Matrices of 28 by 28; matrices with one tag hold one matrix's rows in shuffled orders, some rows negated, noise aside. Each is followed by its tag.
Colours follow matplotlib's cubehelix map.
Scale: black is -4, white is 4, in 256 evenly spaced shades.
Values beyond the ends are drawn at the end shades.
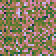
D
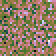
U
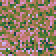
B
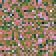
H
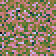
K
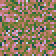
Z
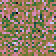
Z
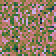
Z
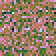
H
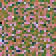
K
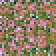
K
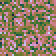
K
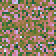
Z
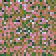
D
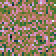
H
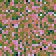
Z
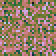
D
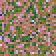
K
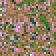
K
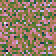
U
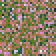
H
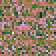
H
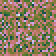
D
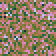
U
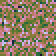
H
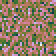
Z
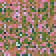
D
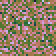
U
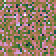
D
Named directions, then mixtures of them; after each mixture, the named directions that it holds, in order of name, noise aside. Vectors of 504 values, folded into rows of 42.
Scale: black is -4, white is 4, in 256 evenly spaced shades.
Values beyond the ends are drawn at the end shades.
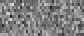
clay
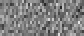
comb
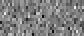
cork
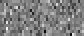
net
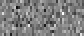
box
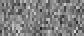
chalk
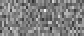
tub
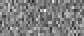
tub.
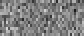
box, net, tub.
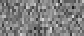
chalk, net, tub.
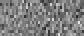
comb.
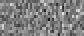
box, comb.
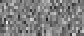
clay, net.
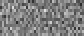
tub.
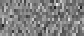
clay, comb, net.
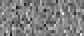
box.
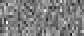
clay, net, tub.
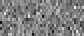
cork.
